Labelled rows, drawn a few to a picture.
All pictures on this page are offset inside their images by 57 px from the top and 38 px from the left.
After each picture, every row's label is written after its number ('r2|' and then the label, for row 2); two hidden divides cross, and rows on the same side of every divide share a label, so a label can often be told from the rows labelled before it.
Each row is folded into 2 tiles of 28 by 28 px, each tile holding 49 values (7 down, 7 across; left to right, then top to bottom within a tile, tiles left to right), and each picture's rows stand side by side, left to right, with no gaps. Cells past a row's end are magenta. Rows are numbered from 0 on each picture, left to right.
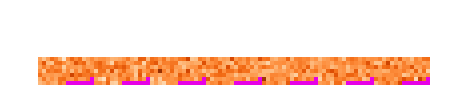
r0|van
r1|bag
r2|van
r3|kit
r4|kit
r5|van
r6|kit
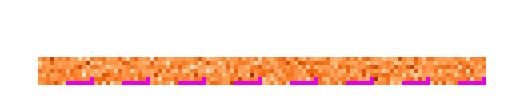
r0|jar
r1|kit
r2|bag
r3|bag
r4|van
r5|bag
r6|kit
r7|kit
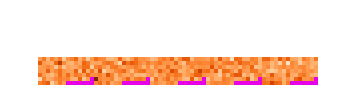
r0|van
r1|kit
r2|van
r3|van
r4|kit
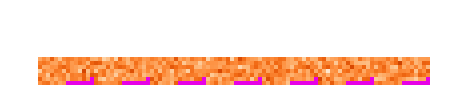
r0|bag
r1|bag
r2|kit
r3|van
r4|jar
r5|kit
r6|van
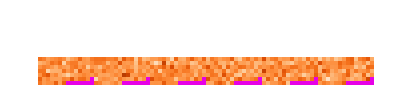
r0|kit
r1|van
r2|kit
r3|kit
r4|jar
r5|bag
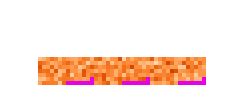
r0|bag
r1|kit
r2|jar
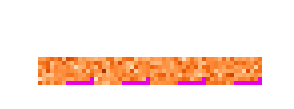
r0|van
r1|van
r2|kit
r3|kit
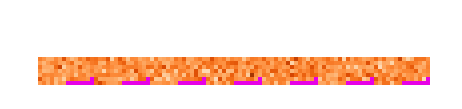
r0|kit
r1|kit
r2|bag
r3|bag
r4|van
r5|van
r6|kit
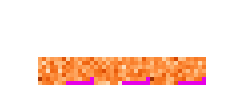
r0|kit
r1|van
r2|kit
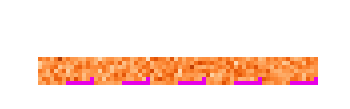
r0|jar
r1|van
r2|jar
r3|van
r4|kit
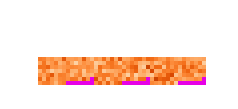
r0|kit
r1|kit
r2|jar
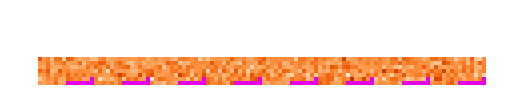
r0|van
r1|bag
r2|van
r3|bag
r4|jar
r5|kit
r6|van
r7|jar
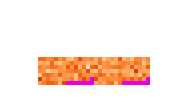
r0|kit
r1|kit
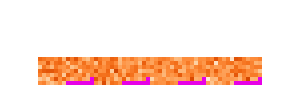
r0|van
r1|jar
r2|van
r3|van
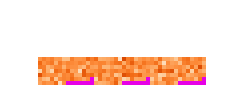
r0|bag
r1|van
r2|van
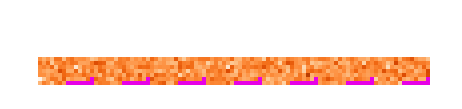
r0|van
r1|bag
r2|kit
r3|jar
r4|bag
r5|jar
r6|van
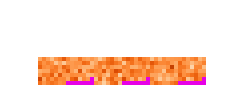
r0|kit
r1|van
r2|bag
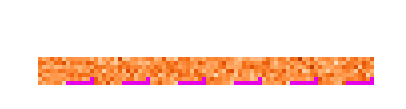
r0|van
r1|kit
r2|van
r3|jar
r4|van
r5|kit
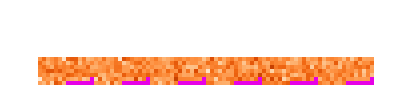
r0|van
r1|van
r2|bag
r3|bag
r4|kit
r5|jar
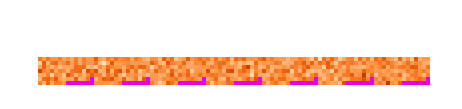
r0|jar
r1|jar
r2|van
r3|jar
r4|jar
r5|bag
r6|kit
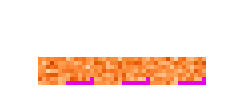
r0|kit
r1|van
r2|van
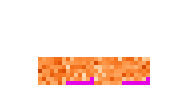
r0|jar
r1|van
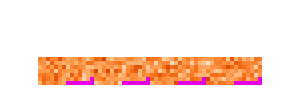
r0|jar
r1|jar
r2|kit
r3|kit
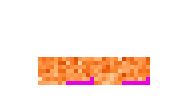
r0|van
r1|van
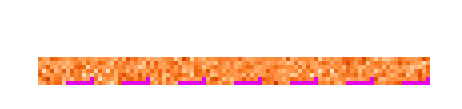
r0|jar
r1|bag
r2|van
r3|jar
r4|kit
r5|bag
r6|bag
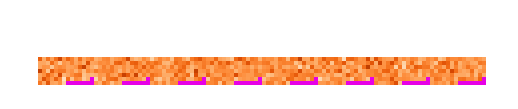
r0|jar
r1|van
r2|bag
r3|van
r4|van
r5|van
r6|jar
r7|jar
